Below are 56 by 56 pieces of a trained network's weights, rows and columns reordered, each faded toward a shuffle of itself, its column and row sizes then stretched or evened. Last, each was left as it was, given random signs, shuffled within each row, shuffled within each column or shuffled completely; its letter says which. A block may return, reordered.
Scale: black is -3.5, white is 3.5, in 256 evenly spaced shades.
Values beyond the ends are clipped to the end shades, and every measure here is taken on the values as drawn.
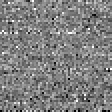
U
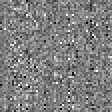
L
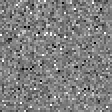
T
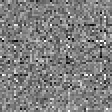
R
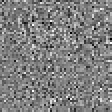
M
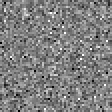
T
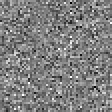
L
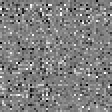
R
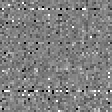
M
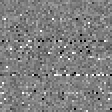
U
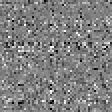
M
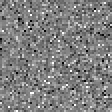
T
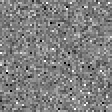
T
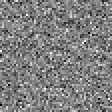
T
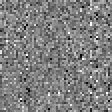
L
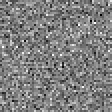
T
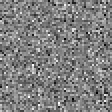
L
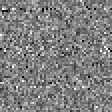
U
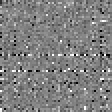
M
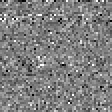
U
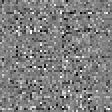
R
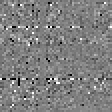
R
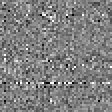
R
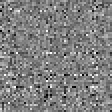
R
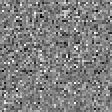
R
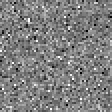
T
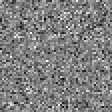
U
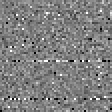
U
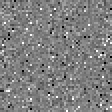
L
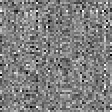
M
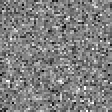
T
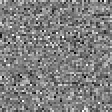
U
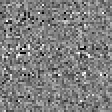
R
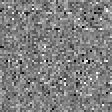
U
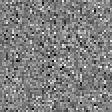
L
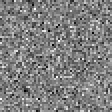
T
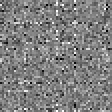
R
